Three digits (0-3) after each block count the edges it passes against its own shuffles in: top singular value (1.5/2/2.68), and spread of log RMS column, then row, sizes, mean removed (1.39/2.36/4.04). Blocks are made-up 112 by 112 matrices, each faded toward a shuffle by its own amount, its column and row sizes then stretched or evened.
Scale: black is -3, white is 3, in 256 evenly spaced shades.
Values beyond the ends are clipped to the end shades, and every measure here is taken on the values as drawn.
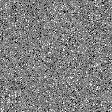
1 1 0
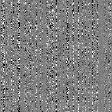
1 3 1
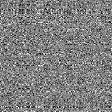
2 0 2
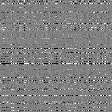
3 1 3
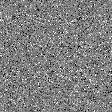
0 0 1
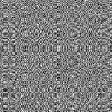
3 2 1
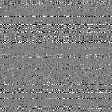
3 1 3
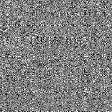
2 1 2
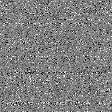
1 0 2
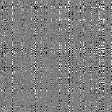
3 3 2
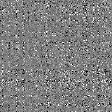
0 2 2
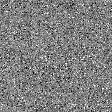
0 0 1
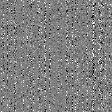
1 3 0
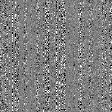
0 3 0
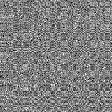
3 0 1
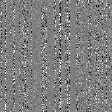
0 3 0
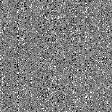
1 2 0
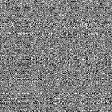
2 0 2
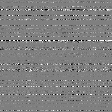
2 1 3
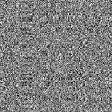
2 1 1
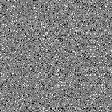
2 0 1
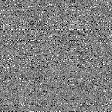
2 0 2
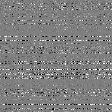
1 1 3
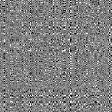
3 2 2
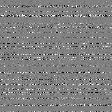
1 1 3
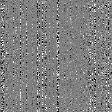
1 3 1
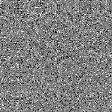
2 1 1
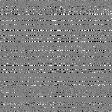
3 1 3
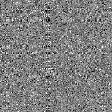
2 1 1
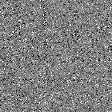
0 1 1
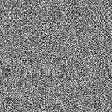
2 1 0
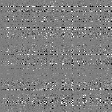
2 2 3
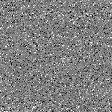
1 0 1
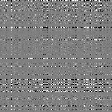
3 2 3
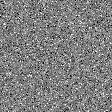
0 0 0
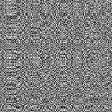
3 2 2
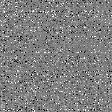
1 1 2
